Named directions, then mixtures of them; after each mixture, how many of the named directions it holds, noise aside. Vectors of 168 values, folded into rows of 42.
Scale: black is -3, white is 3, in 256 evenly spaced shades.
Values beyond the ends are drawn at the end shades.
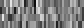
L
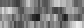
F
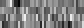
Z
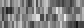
two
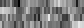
two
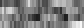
one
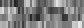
two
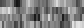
two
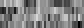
two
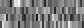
one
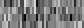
three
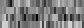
two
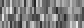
two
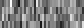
three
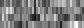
two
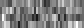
three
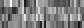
three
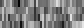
three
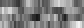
one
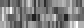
two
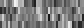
three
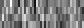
three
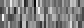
one
